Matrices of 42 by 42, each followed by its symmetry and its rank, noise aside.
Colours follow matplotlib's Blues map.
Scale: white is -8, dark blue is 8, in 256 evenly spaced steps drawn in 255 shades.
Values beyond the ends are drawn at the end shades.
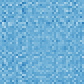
no symmetry, rank four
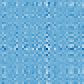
no symmetry, rank two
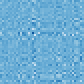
symmetric, rank three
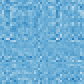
no symmetry, rank four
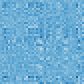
no symmetry, rank four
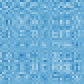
no symmetry, rank three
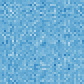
symmetric, rank four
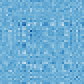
symmetric, rank two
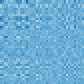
no symmetry, rank three
